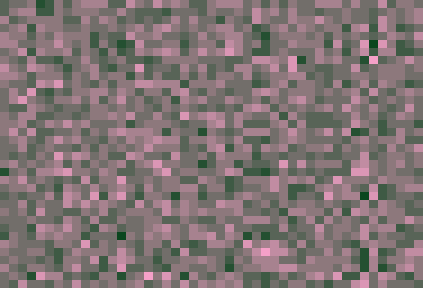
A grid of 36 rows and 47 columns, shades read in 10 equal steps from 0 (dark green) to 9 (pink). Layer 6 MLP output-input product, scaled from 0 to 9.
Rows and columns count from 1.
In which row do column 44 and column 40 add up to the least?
17
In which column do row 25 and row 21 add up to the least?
23
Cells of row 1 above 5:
14
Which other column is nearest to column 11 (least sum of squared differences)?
21
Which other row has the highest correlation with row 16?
22
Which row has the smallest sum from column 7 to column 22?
8
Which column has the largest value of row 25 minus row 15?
37
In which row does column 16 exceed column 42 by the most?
6
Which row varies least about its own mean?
10
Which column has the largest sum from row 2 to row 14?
33
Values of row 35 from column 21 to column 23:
1 6 4
